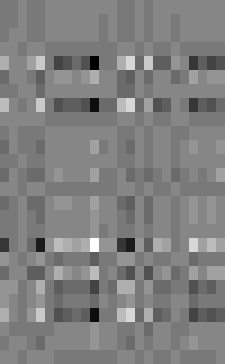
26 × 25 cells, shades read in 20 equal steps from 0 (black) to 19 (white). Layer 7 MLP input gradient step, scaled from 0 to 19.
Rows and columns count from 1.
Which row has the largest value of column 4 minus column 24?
5
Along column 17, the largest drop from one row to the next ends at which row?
6
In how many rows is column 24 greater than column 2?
11
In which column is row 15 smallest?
15
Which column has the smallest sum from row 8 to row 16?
4
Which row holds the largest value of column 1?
8
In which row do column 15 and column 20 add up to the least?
18
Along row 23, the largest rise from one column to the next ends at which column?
12
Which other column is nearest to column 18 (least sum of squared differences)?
23
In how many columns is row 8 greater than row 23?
2
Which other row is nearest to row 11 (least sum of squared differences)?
25
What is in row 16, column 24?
11
